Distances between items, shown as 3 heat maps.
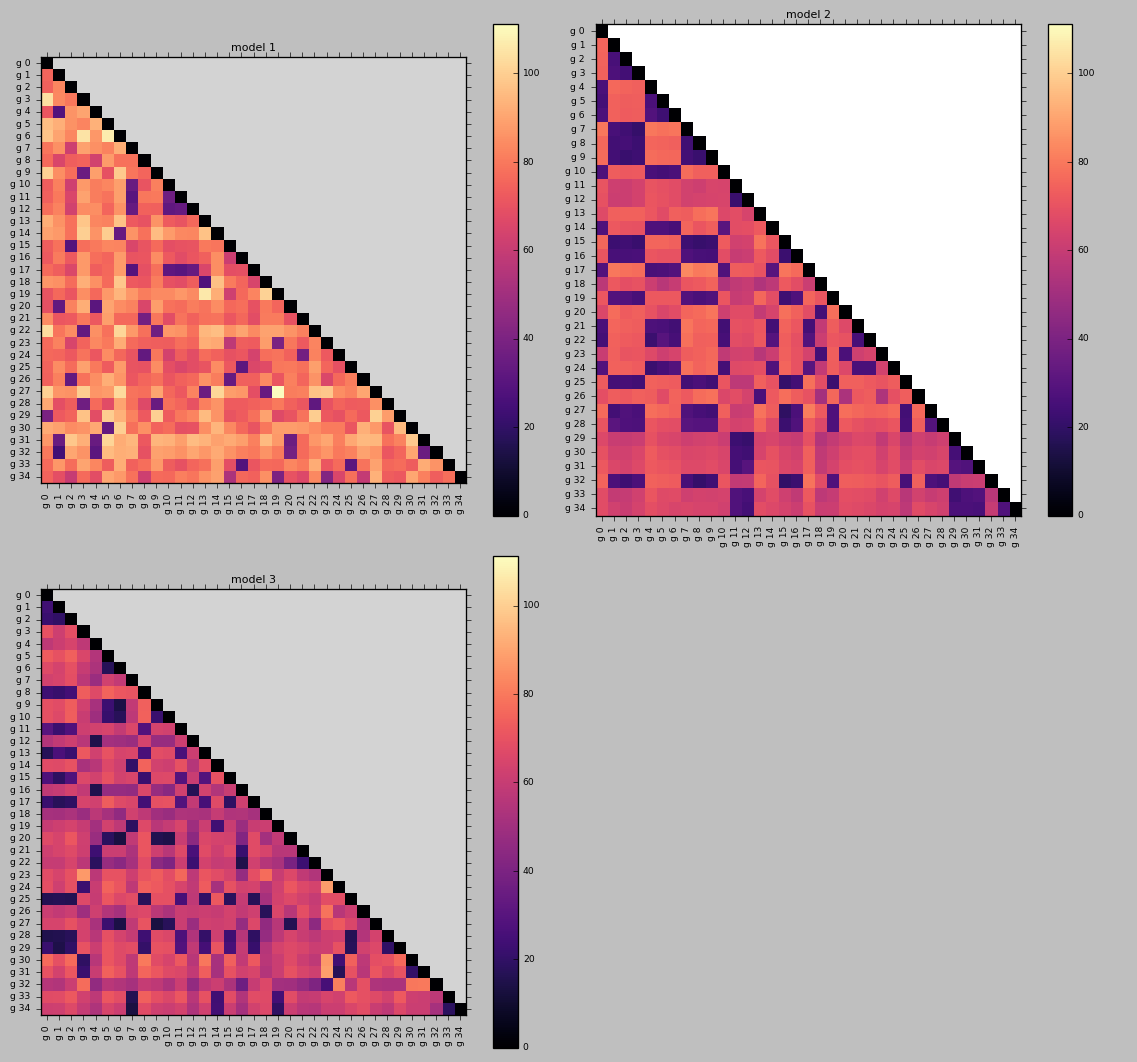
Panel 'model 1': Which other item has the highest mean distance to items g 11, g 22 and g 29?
g 6
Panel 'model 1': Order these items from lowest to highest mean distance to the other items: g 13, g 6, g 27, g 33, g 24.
g 24, g 33, g 13, g 27, g 6
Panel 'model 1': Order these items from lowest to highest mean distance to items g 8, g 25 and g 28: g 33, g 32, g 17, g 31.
g 33, g 17, g 32, g 31
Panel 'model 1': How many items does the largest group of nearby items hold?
5
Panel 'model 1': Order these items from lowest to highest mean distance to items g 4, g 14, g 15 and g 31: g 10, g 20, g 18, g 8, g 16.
g 20, g 8, g 16, g 10, g 18
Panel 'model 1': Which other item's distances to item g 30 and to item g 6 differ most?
g 5
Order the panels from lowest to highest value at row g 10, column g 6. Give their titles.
model 3, model 2, model 1
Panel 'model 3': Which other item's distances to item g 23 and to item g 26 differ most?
g 18
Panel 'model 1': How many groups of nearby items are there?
11
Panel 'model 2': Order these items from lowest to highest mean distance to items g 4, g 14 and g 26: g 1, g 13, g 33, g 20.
g 13, g 20, g 33, g 1
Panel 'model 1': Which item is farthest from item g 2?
g 31
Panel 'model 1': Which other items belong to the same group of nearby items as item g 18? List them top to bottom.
g 13, g 27
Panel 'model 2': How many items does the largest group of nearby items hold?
13
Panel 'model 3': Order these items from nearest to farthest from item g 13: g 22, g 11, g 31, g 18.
g 11, g 18, g 22, g 31
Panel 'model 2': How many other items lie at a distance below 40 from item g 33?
6
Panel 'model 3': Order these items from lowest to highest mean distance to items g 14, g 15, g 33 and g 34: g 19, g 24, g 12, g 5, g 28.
g 19, g 28, g 12, g 24, g 5
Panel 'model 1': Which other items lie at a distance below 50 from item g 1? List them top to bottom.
g 4, g 20, g 31, g 32
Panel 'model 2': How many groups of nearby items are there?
5
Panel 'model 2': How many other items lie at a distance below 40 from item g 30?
6
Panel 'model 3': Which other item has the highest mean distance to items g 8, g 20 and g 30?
g 23
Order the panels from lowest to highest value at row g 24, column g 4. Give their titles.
model 2, model 3, model 1
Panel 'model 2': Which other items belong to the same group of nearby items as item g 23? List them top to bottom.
g 18, g 20
